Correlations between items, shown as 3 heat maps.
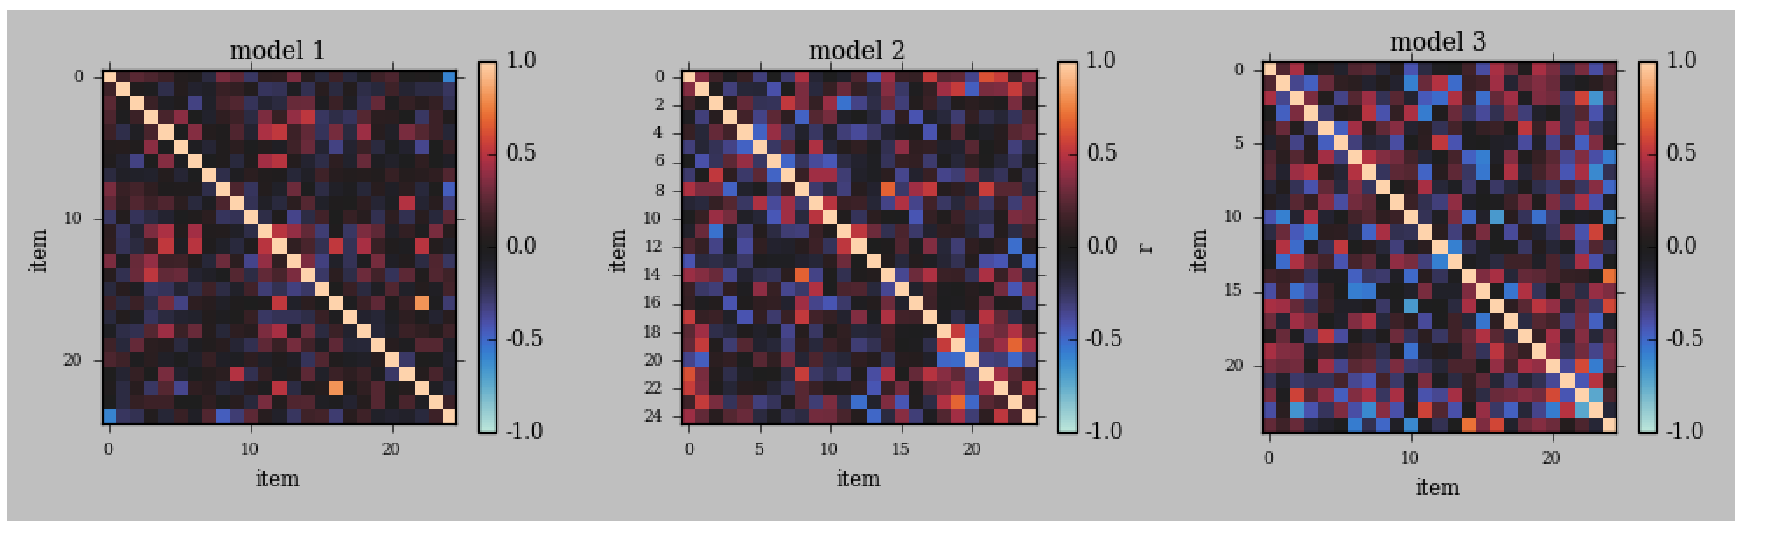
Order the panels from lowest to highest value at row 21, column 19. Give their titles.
model 3, model 1, model 2
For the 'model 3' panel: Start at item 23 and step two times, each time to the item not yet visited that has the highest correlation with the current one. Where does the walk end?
8
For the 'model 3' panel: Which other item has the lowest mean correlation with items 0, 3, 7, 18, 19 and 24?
23
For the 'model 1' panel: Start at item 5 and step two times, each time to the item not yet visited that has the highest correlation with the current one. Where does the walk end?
14
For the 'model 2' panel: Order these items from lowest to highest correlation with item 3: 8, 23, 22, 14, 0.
8, 14, 23, 22, 0
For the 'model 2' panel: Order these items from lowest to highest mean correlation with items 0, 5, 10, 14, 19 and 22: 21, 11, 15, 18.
11, 15, 18, 21
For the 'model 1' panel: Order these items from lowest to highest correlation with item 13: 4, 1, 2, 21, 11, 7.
7, 1, 21, 4, 2, 11
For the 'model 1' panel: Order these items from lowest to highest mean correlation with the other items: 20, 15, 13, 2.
15, 20, 2, 13
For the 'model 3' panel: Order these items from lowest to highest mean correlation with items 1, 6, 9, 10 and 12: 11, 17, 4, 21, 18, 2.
21, 2, 11, 18, 17, 4
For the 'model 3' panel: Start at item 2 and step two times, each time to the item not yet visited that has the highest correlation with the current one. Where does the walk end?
20
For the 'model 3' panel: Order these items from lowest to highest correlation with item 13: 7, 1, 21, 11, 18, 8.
1, 11, 21, 8, 18, 7
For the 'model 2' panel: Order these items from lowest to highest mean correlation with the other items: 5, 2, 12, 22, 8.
5, 12, 2, 8, 22
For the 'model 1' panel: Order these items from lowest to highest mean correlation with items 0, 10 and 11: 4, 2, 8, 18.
2, 8, 18, 4
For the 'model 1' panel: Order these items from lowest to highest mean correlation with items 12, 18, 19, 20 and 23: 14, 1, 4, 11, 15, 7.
1, 15, 7, 14, 4, 11
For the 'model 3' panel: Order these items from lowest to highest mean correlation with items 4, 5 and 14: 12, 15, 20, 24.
12, 20, 15, 24
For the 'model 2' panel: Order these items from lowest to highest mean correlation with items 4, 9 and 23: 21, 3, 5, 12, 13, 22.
12, 13, 5, 21, 3, 22
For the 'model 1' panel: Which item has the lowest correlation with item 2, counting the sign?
6
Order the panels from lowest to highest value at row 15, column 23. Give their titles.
model 2, model 1, model 3
